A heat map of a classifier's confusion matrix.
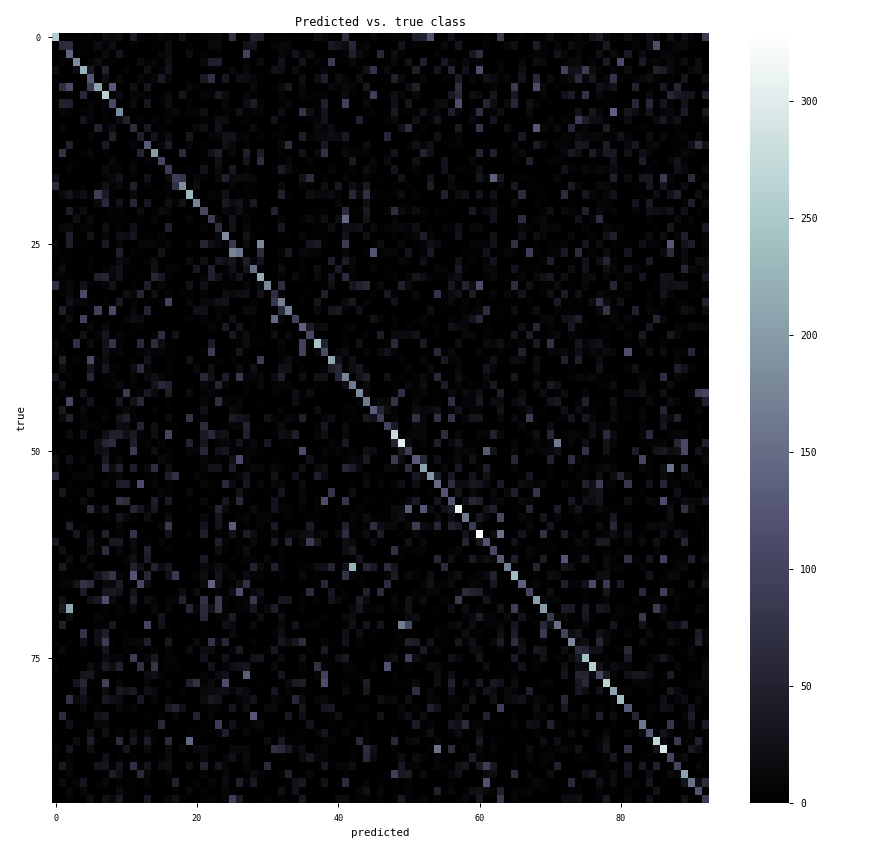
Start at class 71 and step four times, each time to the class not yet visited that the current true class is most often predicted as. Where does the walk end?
16
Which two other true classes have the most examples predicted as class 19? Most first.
85, 46
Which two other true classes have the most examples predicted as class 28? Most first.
82, 68
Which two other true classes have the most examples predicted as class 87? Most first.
52, 25
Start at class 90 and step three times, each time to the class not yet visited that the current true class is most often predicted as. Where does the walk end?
15
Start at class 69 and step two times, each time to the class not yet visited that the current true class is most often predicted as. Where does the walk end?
27
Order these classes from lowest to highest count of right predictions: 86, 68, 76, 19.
68, 19, 76, 86
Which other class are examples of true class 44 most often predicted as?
2
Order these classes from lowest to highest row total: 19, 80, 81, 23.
23, 81, 80, 19
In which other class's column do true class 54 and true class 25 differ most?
29
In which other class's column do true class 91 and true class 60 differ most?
63
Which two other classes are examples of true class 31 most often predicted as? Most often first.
4, 54
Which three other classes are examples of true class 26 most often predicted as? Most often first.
25, 45, 67
